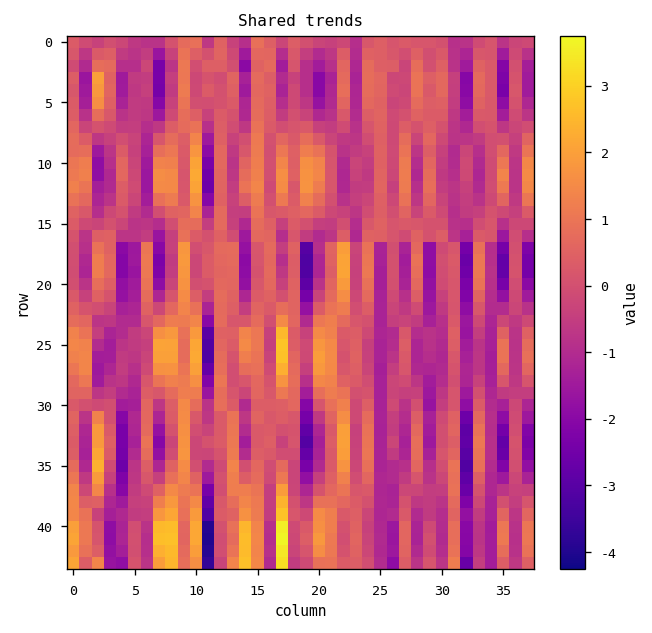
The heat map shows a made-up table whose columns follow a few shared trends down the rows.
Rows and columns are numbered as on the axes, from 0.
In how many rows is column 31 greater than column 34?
27
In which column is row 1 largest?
9
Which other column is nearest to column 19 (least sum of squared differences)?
37
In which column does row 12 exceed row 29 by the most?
19
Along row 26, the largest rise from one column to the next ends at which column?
12
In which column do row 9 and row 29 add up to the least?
11
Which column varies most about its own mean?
7
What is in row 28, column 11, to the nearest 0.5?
-2
